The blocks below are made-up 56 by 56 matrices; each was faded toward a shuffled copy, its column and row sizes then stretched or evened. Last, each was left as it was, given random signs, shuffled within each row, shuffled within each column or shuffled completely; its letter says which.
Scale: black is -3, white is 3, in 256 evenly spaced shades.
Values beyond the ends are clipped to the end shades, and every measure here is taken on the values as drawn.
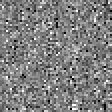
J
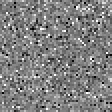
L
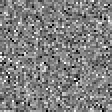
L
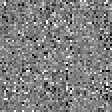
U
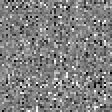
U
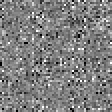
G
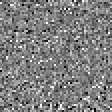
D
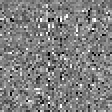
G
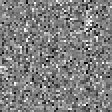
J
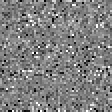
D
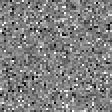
L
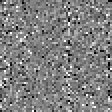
J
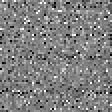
D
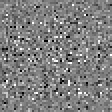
U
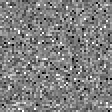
L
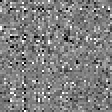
G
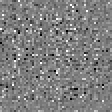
G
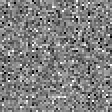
J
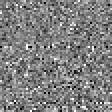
D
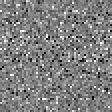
D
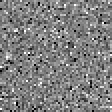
L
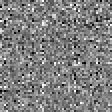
U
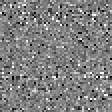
D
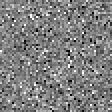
J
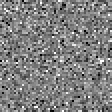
D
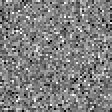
L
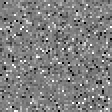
L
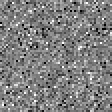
D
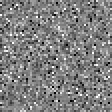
L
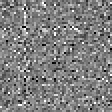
G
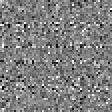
G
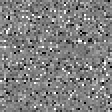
D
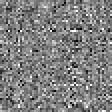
G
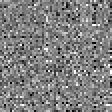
G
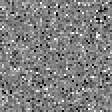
L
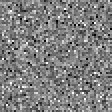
L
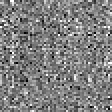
G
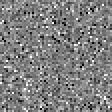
L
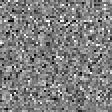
D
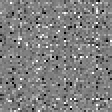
U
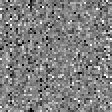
J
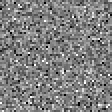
L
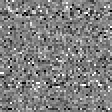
D
